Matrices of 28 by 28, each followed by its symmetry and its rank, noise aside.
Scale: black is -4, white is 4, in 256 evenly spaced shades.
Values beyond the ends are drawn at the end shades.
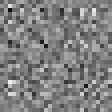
symmetric, rank four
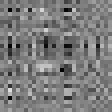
no symmetry, rank two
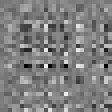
no symmetry, rank two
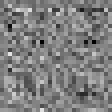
no symmetry, rank four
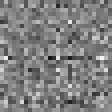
no symmetry, rank four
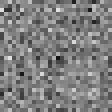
symmetric, rank three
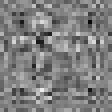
no symmetry, rank three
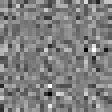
antisymmetric, rank four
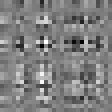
antisymmetric, rank two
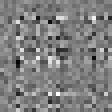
antisymmetric, rank two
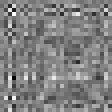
no symmetry, rank two
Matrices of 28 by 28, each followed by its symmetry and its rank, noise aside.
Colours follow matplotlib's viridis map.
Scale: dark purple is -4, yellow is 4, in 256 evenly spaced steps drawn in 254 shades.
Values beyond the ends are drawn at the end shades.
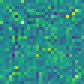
symmetric, rank six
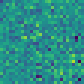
symmetric, rank seven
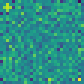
symmetric, rank six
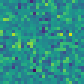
antisymmetric, rank eight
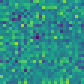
no symmetry, rank seven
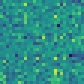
antisymmetric, rank six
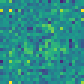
symmetric, rank six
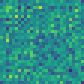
symmetric, rank seven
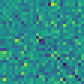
symmetric, rank six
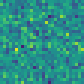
antisymmetric, rank eight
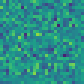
no symmetry, rank eight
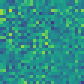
no symmetry, rank six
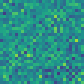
symmetric, rank eight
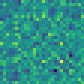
symmetric, rank six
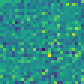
no symmetry, rank seven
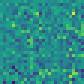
no symmetry, rank eight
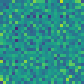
symmetric, rank six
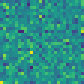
no symmetry, rank eight
